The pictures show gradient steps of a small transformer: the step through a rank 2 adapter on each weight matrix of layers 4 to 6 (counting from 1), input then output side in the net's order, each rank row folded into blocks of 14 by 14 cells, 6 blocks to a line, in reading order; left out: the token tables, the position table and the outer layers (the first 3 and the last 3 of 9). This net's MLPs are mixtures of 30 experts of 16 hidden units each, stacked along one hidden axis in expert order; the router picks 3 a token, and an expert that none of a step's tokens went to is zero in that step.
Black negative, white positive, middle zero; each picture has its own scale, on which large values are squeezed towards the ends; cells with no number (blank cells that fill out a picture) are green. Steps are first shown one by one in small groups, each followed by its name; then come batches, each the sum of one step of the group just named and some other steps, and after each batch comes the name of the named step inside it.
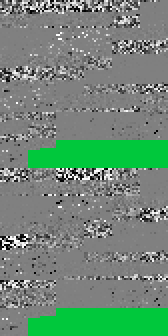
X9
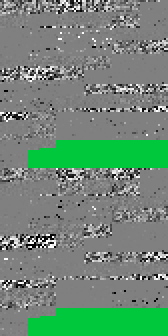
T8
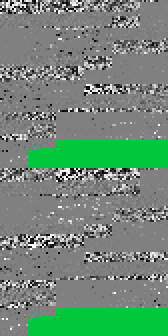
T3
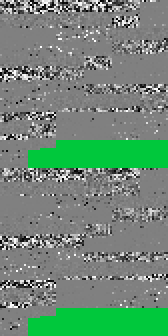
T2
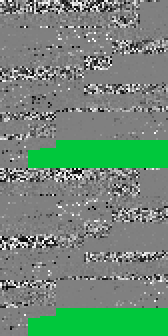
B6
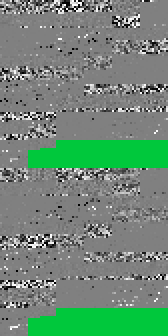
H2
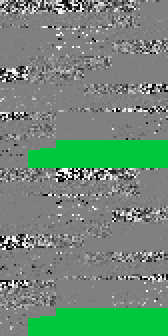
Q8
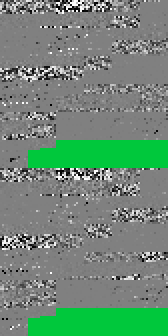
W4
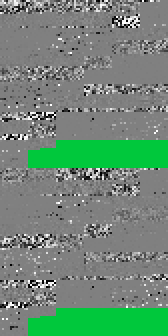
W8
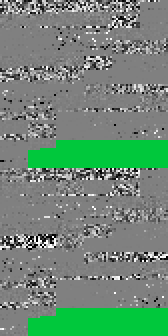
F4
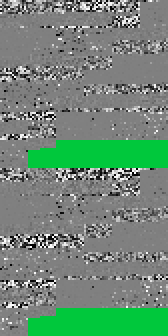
W8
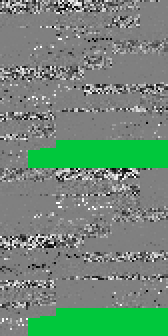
T3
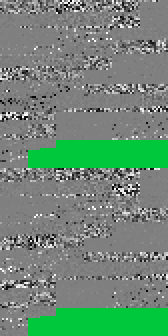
F4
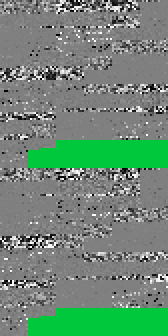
T8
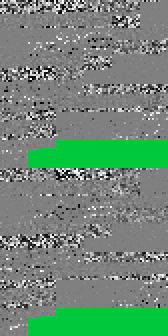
H2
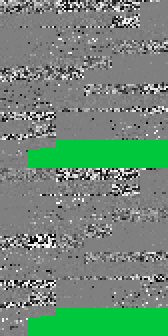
W8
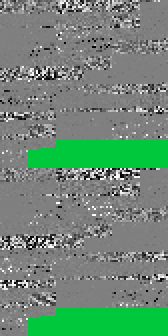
T8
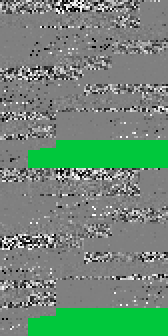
W4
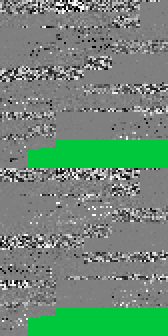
W4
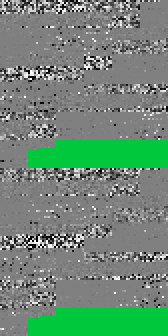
F4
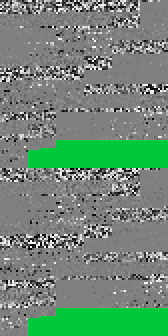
T3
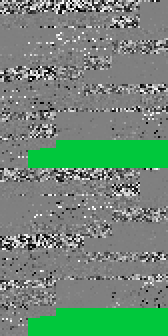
X9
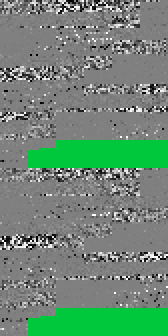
F4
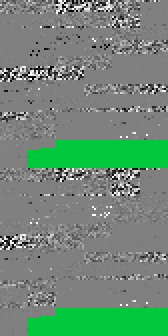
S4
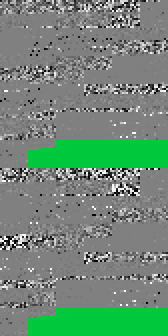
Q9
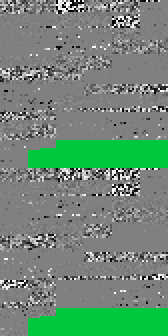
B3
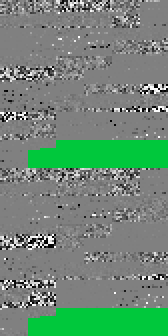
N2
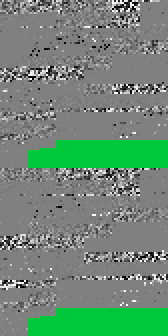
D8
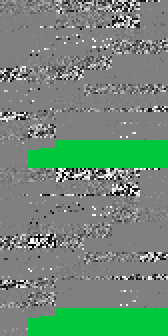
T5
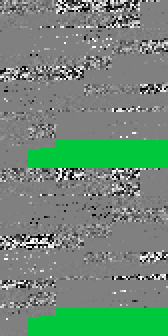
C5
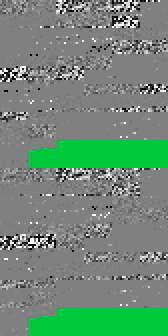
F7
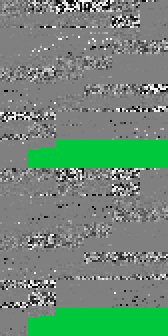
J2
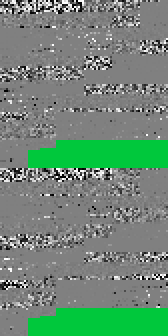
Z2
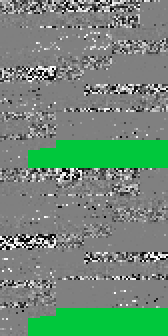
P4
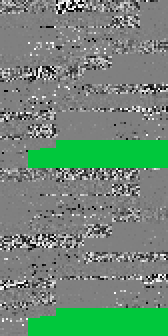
B3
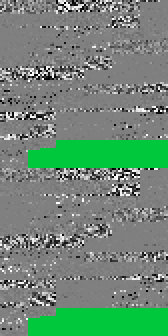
B3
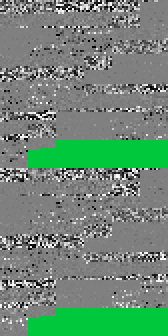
D8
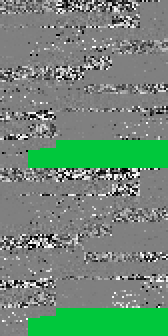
T5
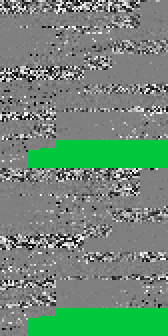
F7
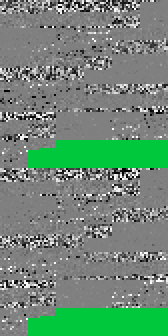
J2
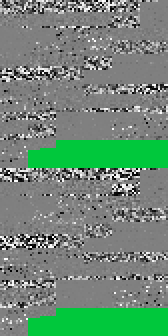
P4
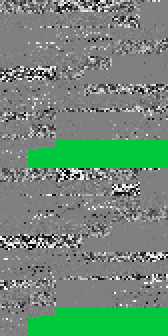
P4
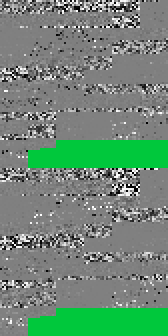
Q9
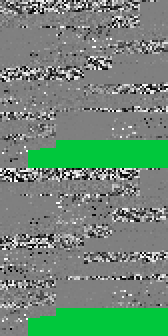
C5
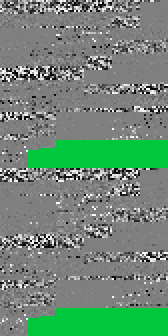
S4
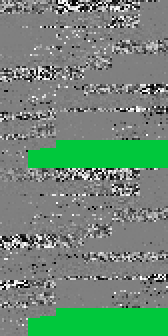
B3
